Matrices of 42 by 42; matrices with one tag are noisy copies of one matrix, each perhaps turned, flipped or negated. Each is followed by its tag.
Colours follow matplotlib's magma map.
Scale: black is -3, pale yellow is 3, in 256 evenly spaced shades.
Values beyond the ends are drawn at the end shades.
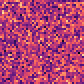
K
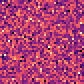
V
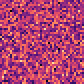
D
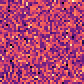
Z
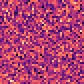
D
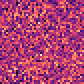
D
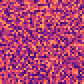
V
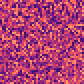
D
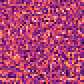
V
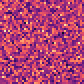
Z
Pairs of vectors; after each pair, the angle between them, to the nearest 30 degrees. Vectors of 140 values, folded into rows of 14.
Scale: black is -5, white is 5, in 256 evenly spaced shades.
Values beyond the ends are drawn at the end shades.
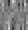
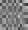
90 degrees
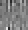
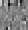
120 degrees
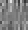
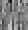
120 degrees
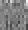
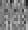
150 degrees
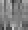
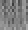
90 degrees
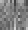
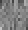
150 degrees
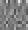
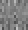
120 degrees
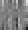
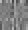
120 degrees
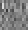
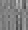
90 degrees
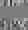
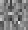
60 degrees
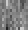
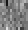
150 degrees
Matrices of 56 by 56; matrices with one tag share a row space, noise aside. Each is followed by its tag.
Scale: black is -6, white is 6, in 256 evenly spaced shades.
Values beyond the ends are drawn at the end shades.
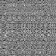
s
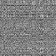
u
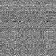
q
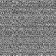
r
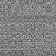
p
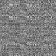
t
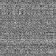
q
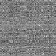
t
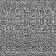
u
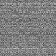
r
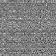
s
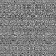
p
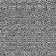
s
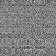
p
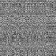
q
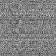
r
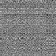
q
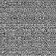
s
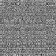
q
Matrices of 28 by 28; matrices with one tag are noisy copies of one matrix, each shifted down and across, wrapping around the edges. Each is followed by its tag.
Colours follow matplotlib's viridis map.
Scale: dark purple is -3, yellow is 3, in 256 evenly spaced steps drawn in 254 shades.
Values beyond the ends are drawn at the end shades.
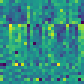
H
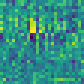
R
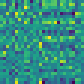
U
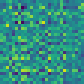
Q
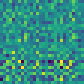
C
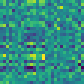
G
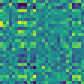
G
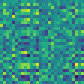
G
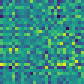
Q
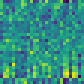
R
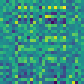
G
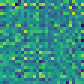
Q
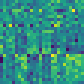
H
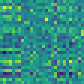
G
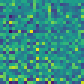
Q
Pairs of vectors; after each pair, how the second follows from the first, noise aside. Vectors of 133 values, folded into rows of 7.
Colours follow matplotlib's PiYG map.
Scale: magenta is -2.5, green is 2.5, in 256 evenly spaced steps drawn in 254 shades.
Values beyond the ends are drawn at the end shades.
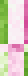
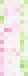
reversed, shrunk.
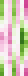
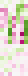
wrapped around, partly zeroed.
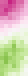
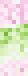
wrapped around, negated, shrunk.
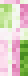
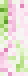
reversed, shrunk.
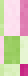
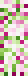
shuffled.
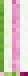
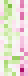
wrapped around, negated, shrunk.
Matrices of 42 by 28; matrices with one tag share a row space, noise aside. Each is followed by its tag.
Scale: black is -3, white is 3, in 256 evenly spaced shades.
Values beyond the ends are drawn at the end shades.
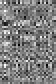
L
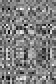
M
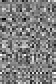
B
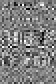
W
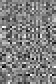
B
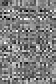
L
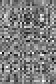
W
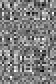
W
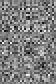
W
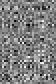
W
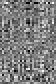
W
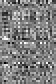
L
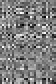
M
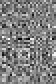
B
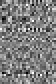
B
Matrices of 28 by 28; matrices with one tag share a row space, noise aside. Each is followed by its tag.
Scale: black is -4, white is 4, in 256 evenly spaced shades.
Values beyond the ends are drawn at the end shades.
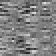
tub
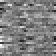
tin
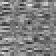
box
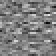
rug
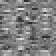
tub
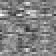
tub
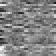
tin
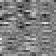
tub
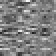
tub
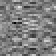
rug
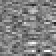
rug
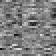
rug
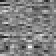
box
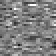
rug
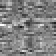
tin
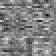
box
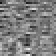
tub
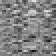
rug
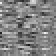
tub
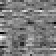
tin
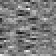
tub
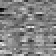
tin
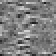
tub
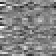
tin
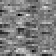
tub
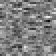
rug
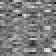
rug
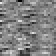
tub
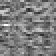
box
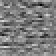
box
